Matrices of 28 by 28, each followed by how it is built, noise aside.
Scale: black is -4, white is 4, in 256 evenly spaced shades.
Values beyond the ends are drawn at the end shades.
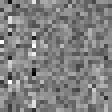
uneven columns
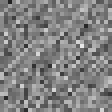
Hankel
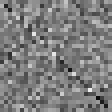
diagonal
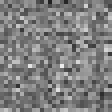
blocks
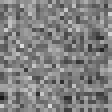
blocks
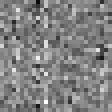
uneven columns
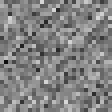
Hankel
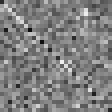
diagonal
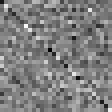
diagonal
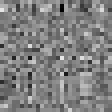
low rank
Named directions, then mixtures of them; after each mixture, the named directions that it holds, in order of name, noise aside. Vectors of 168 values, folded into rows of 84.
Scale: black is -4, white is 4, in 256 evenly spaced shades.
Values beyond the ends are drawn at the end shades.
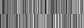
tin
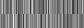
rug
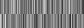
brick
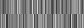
brick, tin.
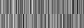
brick, rug.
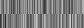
brick.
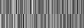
brick, rug.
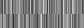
brick, rug.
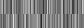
brick, rug.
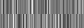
rug, tin.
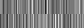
rug, tin.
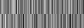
brick, rug.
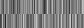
brick.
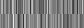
rug.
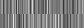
rug, tin.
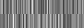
rug, tin.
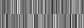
brick, tin.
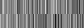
tin.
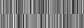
rug.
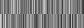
brick.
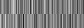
brick, rug.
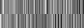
brick, tin.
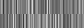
rug, tin.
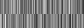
brick.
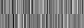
rug.
